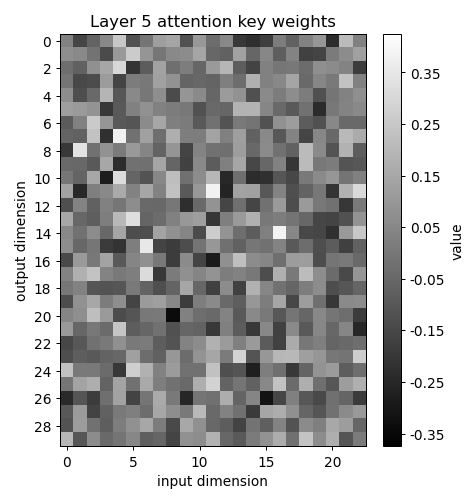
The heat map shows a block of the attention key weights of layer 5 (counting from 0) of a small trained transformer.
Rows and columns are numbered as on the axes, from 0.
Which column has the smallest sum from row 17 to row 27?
20
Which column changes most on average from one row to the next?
4
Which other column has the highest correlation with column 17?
12
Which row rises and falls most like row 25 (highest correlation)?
19
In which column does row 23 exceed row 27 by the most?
13
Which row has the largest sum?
25
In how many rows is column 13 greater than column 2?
14
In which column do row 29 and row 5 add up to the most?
0
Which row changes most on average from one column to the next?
11
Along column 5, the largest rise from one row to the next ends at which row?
1
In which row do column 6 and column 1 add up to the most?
17
